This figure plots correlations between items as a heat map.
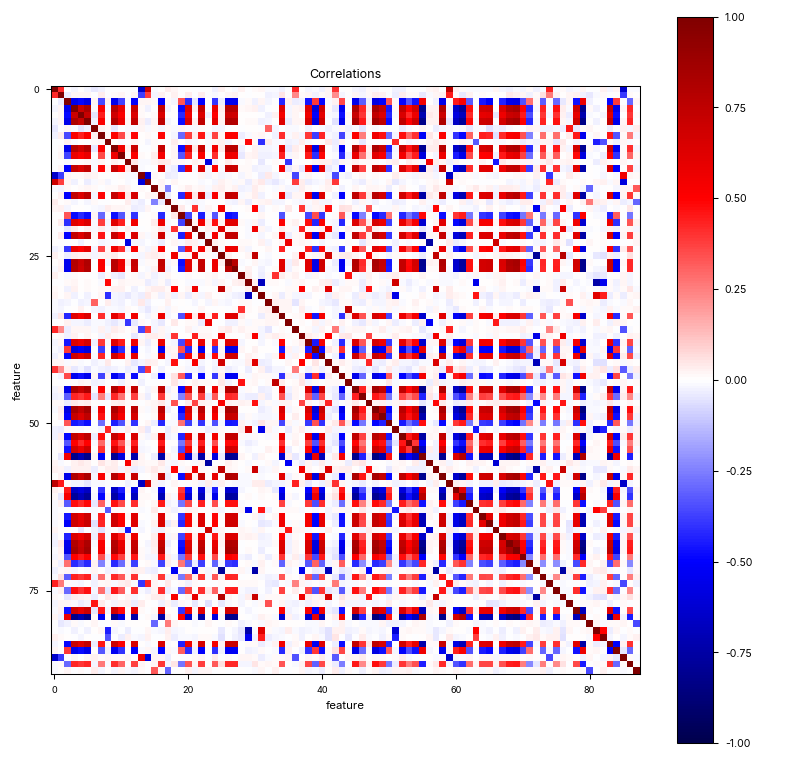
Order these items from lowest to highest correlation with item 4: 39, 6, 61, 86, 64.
61, 39, 6, 86, 64
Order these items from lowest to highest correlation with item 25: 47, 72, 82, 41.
72, 82, 47, 41
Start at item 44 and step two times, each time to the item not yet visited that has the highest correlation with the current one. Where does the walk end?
28
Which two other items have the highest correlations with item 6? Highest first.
77, 32
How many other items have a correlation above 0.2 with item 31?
3
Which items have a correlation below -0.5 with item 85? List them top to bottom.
0, 14, 59
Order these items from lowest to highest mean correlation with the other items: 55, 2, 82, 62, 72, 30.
55, 2, 72, 82, 30, 62
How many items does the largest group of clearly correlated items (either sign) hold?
47
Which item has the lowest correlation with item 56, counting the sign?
23
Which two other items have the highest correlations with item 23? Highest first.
66, 35
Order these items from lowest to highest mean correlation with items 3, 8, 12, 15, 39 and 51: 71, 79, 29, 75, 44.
79, 71, 44, 75, 29
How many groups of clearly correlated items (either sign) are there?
8
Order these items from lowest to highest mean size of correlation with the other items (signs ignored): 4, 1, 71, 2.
1, 71, 2, 4
